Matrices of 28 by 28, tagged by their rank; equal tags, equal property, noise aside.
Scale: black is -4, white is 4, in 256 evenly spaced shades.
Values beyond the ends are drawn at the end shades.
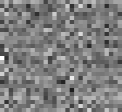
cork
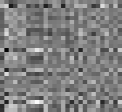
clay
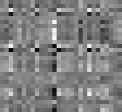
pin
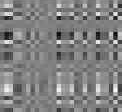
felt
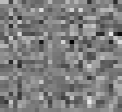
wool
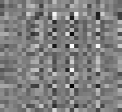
pin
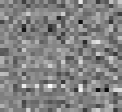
cork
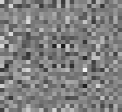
wool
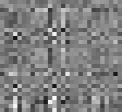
clay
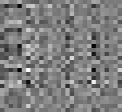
clay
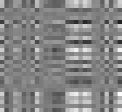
felt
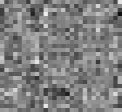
cork
